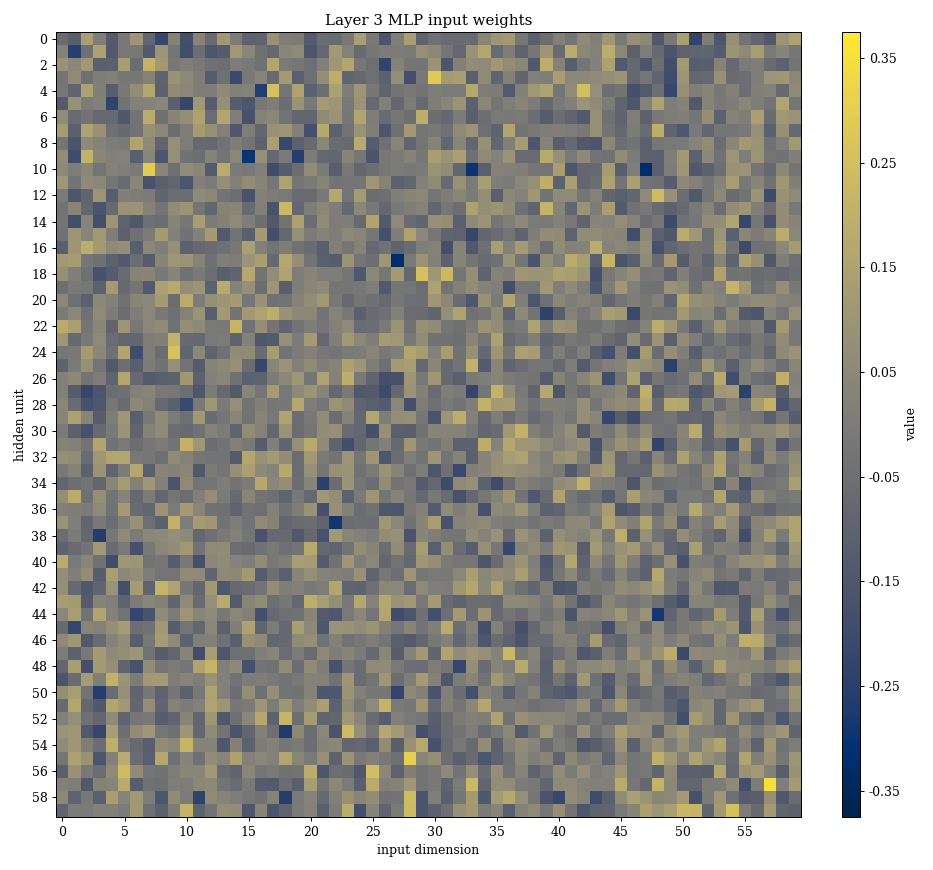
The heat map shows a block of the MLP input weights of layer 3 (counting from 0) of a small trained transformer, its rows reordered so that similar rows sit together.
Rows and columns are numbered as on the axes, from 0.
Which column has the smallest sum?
49
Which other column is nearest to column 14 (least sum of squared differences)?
52
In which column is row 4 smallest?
16
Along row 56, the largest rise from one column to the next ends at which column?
25
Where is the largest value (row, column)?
57, 57
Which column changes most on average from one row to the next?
18
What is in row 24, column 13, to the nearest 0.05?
-0.05
